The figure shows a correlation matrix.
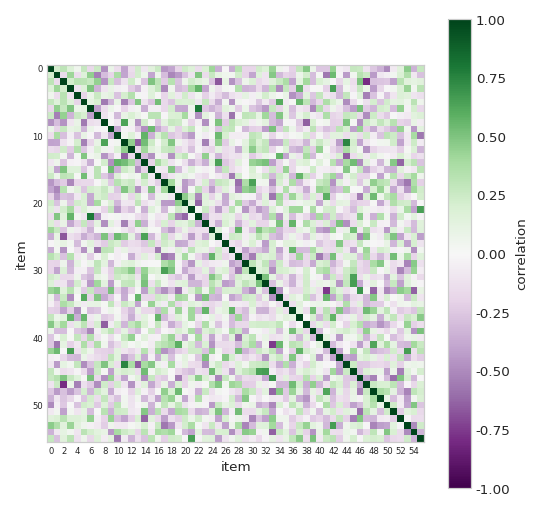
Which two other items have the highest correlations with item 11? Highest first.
44, 8
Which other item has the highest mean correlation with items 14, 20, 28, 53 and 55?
42
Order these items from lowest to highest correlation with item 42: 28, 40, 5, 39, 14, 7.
7, 40, 39, 5, 14, 28
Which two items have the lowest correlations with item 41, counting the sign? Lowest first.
33, 1
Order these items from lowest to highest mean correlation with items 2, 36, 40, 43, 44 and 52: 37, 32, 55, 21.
32, 37, 55, 21
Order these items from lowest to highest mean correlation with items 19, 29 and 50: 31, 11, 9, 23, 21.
9, 31, 21, 23, 11
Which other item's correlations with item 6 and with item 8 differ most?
46
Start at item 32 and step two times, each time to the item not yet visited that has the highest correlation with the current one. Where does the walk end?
31
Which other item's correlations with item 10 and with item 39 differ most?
55
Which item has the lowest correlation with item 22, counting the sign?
20
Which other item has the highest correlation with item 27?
36
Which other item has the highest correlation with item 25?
14
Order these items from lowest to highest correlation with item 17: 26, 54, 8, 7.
7, 8, 26, 54
